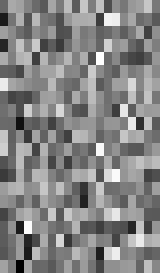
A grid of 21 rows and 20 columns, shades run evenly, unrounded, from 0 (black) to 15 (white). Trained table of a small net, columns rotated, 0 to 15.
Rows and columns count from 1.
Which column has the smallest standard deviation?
2
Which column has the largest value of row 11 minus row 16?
11
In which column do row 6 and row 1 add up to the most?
19
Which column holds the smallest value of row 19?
4
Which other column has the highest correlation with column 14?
15
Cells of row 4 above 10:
3
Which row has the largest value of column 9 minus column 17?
5
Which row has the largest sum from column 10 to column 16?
14
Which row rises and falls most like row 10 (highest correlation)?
21
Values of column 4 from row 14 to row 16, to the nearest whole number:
6 8 8
